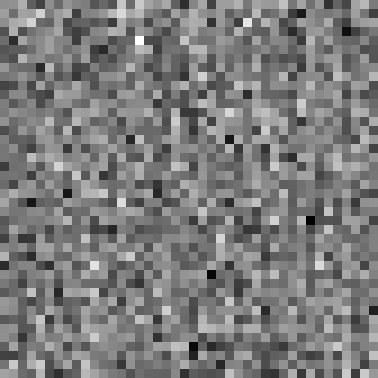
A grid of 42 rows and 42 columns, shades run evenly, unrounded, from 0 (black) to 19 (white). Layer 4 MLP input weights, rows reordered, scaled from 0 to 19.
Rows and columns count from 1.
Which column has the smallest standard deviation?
17
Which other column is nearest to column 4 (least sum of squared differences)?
3
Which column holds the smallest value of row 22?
8
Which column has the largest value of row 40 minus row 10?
42
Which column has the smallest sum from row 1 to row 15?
39
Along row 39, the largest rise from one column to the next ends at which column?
23
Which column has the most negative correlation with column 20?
22
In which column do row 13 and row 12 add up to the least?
21
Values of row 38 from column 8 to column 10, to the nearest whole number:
12 10 11
